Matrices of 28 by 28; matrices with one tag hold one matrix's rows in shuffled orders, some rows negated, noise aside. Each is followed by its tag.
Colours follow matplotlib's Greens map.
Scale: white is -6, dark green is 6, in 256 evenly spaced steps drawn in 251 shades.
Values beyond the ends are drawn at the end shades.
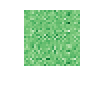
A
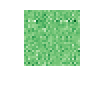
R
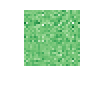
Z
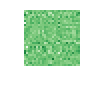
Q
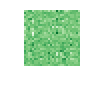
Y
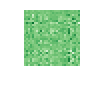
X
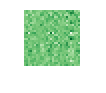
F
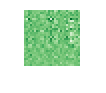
F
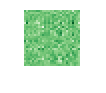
Z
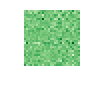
Z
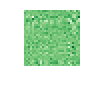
X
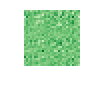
Z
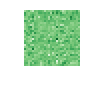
Y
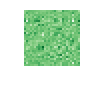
Z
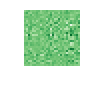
F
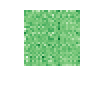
Q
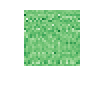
Q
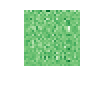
A
